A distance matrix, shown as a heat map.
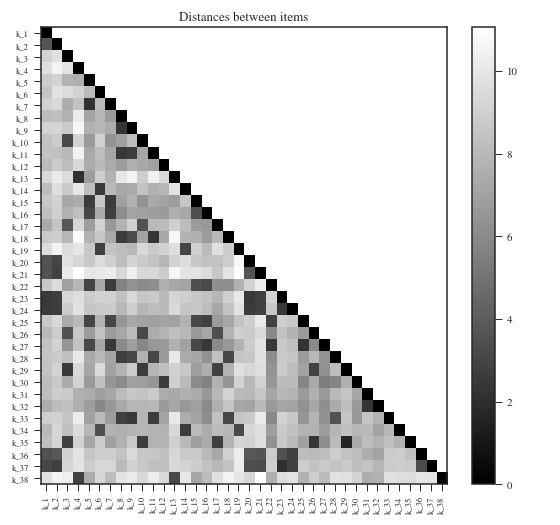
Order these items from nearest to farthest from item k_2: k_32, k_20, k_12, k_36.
k_20, k_36, k_32, k_12
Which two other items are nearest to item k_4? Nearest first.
k_13, k_38
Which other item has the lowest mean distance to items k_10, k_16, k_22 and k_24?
k_27
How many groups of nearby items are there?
8
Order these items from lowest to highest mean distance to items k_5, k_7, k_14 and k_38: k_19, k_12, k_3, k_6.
k_6, k_19, k_12, k_3
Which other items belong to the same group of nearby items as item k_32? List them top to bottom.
k_31
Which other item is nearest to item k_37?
k_23
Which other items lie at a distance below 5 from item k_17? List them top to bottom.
k_3, k_10, k_26, k_29, k_35
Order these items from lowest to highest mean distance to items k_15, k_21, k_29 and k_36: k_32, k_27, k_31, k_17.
k_17, k_27, k_32, k_31
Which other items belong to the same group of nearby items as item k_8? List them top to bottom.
k_9, k_11, k_18, k_28, k_33
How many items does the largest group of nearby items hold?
8
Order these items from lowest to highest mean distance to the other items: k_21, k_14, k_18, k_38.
k_18, k_14, k_21, k_38
